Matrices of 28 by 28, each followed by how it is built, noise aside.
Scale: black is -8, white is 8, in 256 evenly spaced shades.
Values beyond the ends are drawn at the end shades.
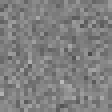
noise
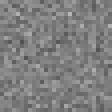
noise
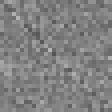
diagonal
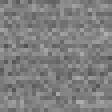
blocks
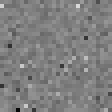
sparse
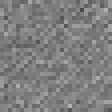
Hankel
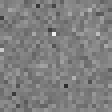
sparse
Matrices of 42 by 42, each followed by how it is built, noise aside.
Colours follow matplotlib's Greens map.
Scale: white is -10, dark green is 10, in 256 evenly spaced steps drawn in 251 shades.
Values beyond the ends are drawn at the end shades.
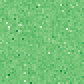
sparse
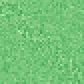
banded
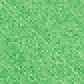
Toeplitz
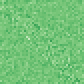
banded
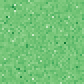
sparse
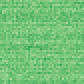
blocks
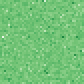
sparse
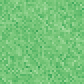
Toeplitz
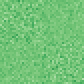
block diagonal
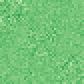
block diagonal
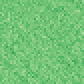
Toeplitz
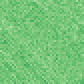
Toeplitz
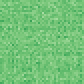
blocks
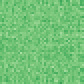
blocks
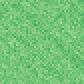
Toeplitz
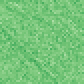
Toeplitz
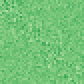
block diagonal
